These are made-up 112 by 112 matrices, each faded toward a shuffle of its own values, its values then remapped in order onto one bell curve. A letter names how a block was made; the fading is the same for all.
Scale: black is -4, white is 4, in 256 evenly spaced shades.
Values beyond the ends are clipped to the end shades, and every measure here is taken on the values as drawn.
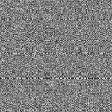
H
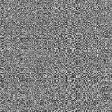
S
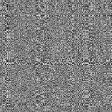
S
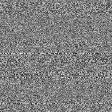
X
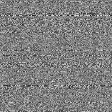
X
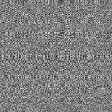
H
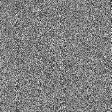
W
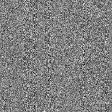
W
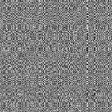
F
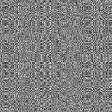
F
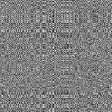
F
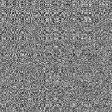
H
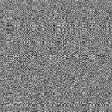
H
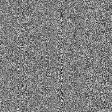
W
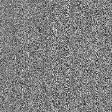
W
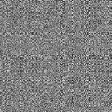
S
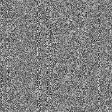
W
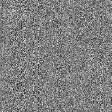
W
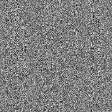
W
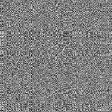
S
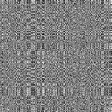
F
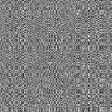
F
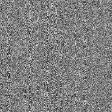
W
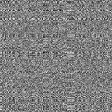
H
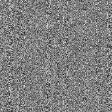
W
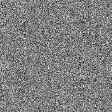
W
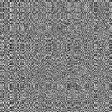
F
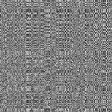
F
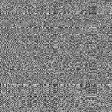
H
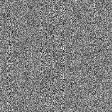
W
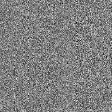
W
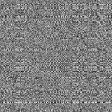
H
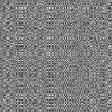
F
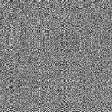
S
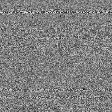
X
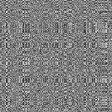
F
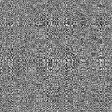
S
